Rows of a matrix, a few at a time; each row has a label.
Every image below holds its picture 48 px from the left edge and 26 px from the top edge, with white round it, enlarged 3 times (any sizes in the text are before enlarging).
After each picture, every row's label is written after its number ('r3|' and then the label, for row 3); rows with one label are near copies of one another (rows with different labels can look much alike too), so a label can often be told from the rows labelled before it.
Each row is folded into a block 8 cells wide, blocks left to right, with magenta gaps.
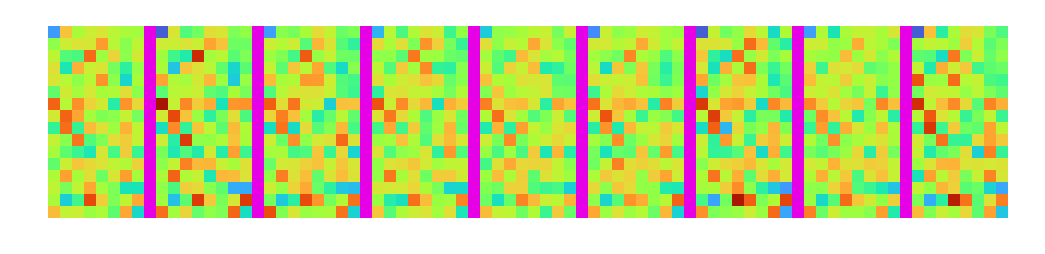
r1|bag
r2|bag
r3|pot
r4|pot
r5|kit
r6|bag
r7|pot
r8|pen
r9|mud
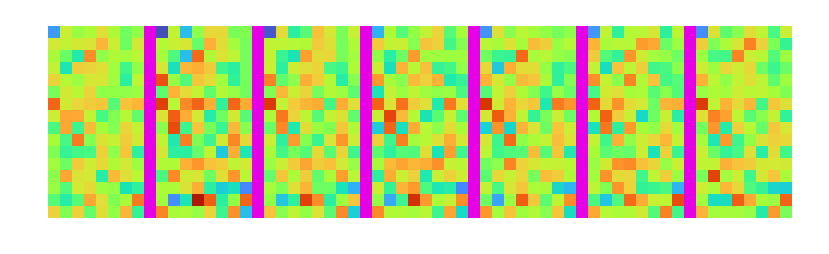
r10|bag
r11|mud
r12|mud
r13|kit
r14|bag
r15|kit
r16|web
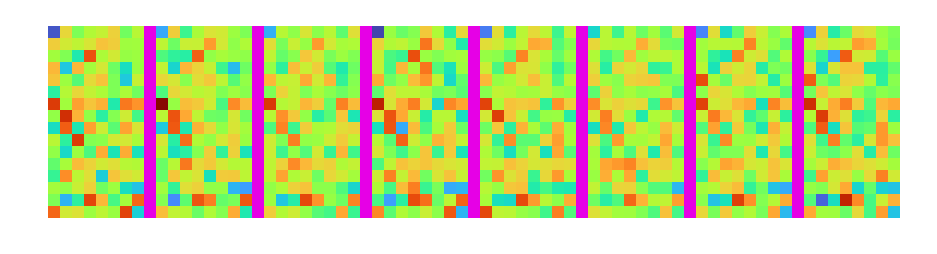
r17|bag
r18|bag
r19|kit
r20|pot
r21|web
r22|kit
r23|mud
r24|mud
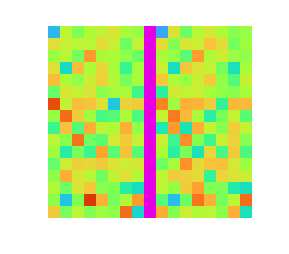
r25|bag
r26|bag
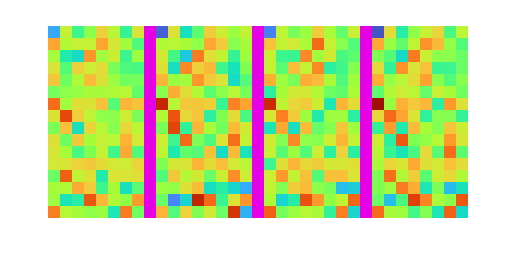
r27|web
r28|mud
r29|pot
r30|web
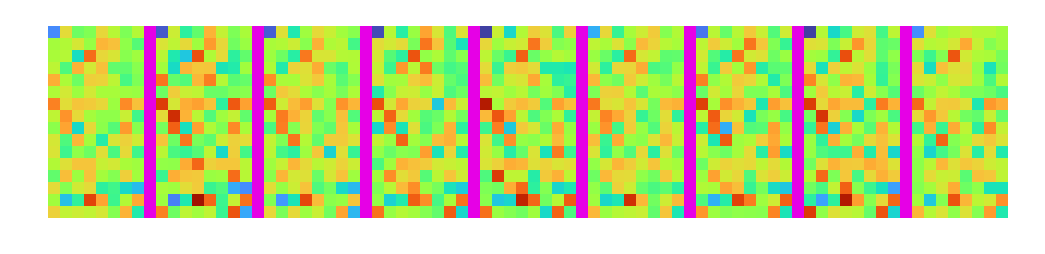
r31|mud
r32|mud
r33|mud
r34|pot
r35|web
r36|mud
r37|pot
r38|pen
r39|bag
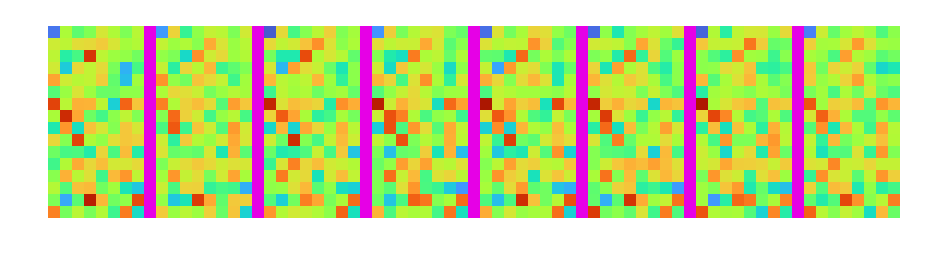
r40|bag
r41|mud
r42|bag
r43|bag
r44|bag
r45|pen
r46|web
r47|web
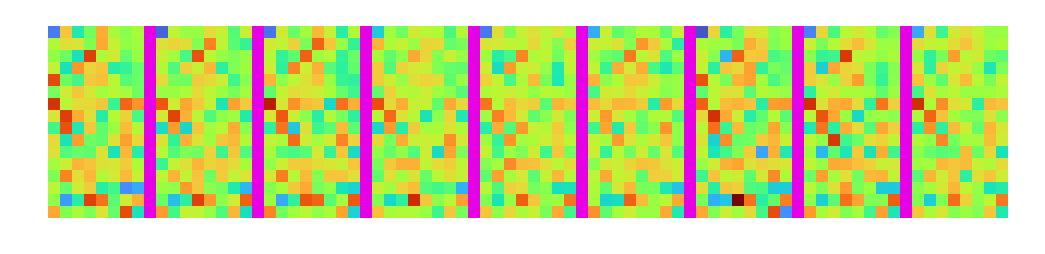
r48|mud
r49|pot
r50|pot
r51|kit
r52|bag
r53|pot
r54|mud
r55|bag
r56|bag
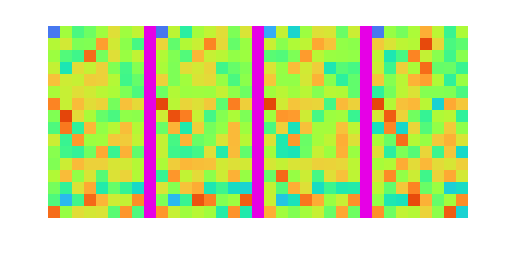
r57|pen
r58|web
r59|web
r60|pot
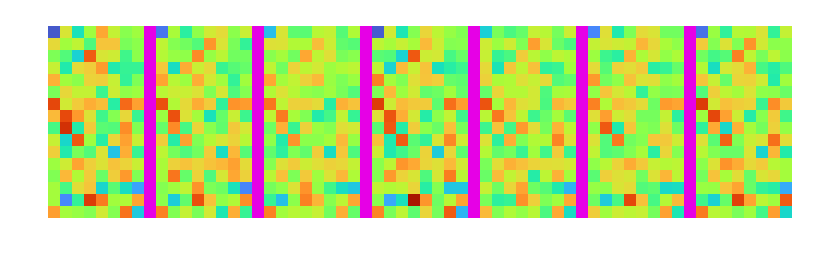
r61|mud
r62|pen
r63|pen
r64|mud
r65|kit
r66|mud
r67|kit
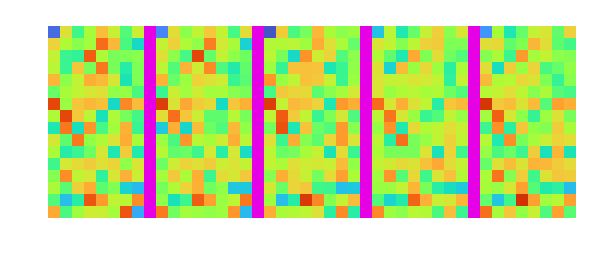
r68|pot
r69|pot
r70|mud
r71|pen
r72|pen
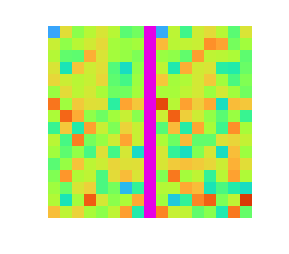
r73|bag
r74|web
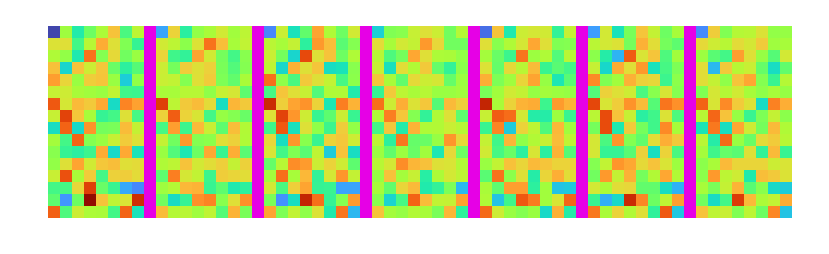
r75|pen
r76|web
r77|mud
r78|kit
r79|web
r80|mud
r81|bag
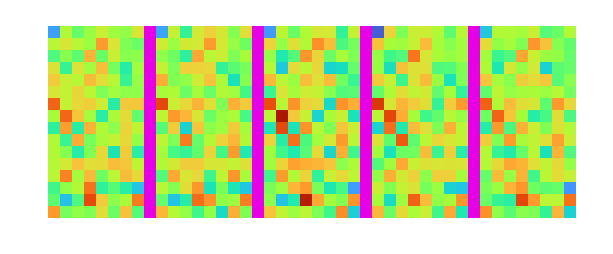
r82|pen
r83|web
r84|kit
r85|bag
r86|kit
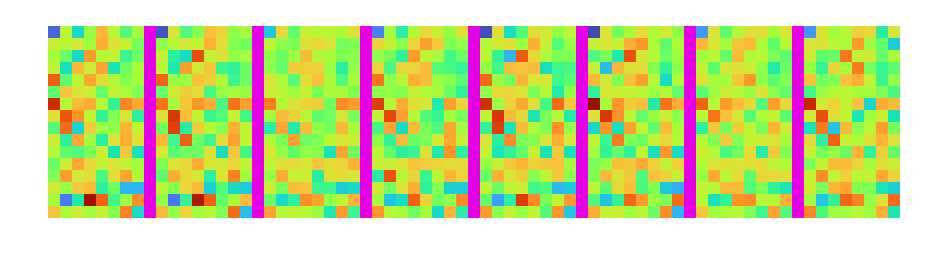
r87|mud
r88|mud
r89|web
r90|web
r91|mud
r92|bag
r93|web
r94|pot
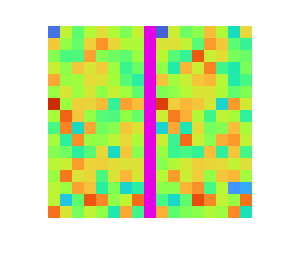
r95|web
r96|pot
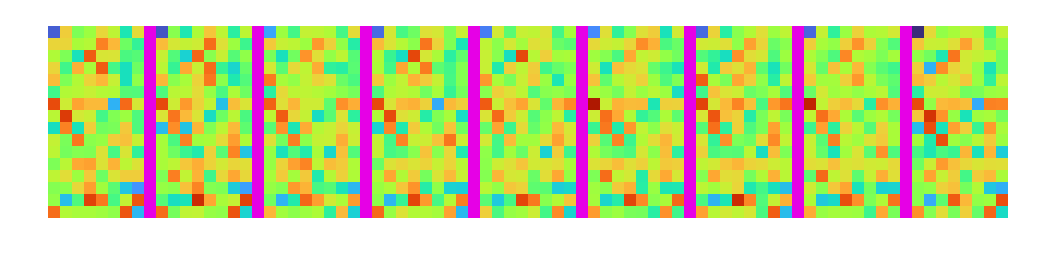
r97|pot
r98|pot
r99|kit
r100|pot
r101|mud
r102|web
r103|mud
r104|web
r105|bag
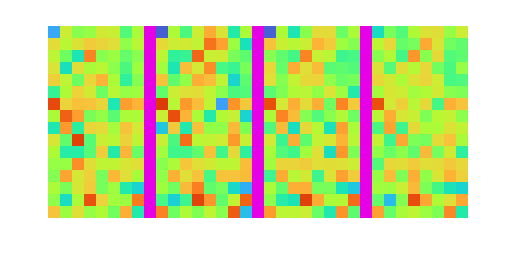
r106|bag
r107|pot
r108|web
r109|pen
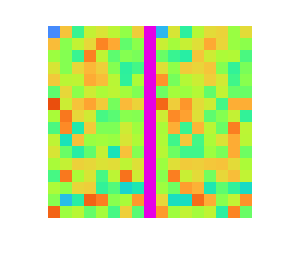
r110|web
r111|web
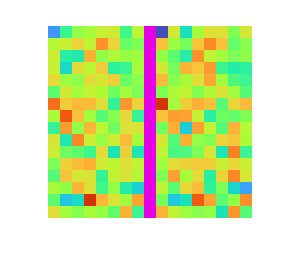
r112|kit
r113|web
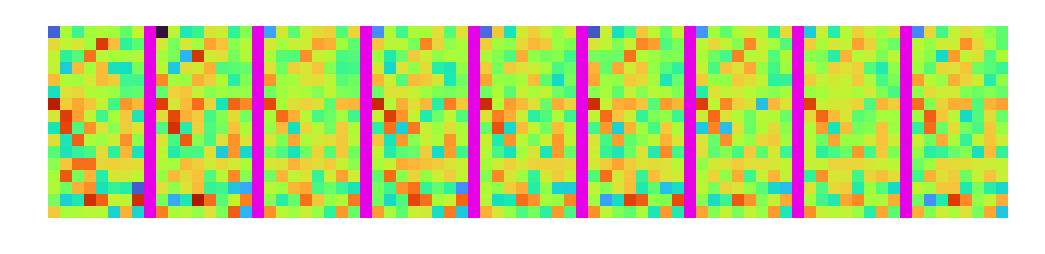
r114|kit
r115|mud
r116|web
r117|kit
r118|web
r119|web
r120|pot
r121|web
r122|mud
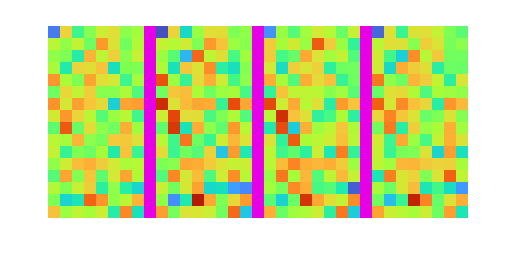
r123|mud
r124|mud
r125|kit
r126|mud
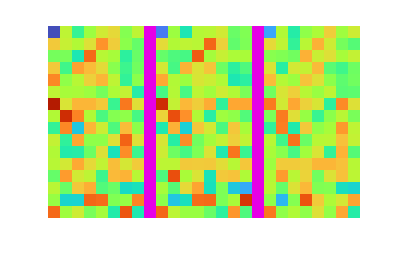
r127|web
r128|web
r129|pen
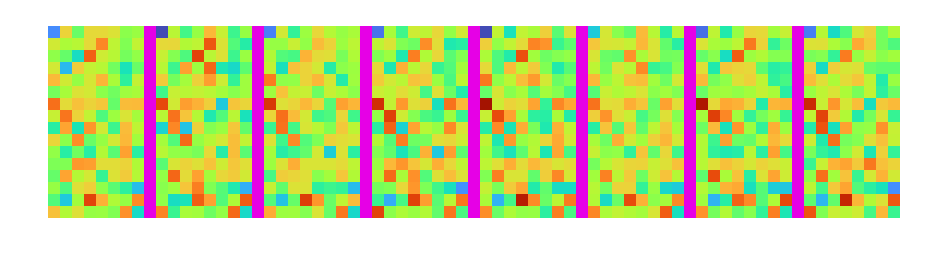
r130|bag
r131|pot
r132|mud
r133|pen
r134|web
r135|pot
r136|web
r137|pen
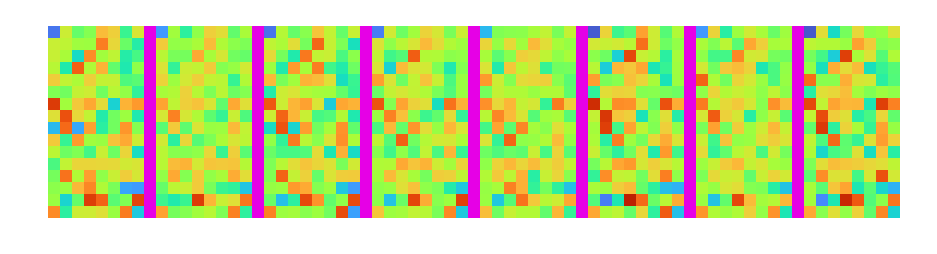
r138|pot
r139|pen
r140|pot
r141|bag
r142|kit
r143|mud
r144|mud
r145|mud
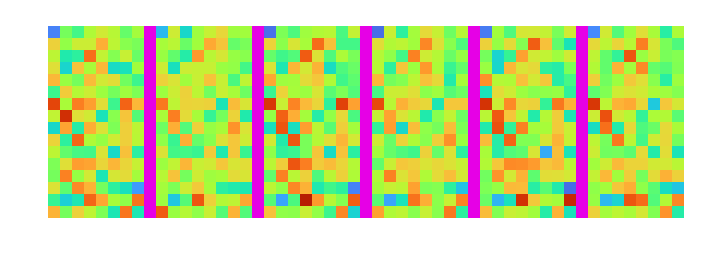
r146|kit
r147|pen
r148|kit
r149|pot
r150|kit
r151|pot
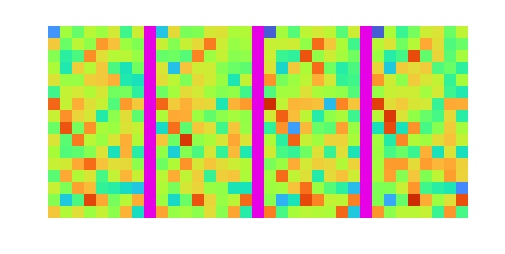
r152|kit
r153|bag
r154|pot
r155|pen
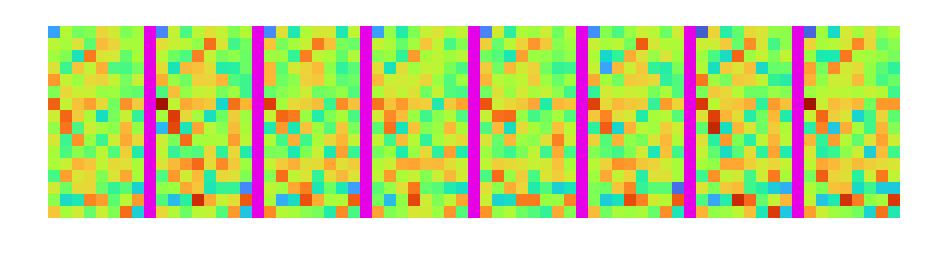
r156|mud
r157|kit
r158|web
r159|pen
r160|web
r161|kit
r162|mud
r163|web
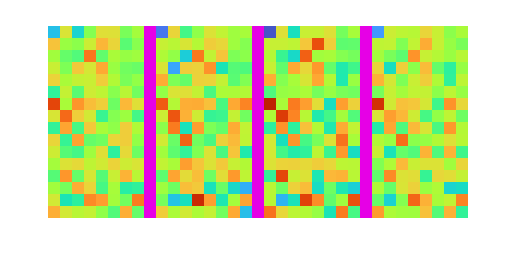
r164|web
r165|mud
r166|web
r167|bag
